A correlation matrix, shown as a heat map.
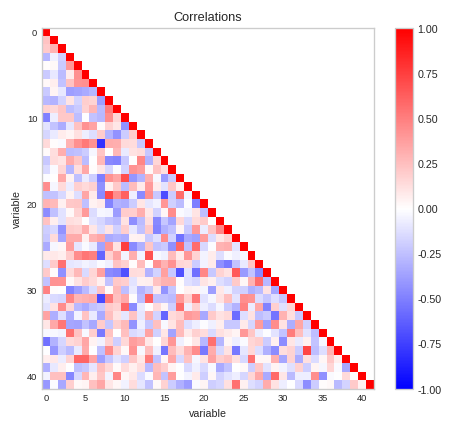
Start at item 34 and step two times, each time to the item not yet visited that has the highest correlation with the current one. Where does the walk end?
27
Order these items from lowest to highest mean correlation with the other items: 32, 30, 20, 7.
7, 30, 20, 32
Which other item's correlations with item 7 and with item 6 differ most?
13
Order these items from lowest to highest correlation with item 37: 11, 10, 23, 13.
10, 23, 13, 11
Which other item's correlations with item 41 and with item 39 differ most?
24
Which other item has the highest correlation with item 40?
29
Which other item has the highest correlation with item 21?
36
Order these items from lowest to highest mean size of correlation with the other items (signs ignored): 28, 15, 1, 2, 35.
1, 35, 2, 15, 28
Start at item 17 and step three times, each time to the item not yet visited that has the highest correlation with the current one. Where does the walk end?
19
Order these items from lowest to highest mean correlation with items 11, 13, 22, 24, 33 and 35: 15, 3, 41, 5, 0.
15, 41, 0, 3, 5
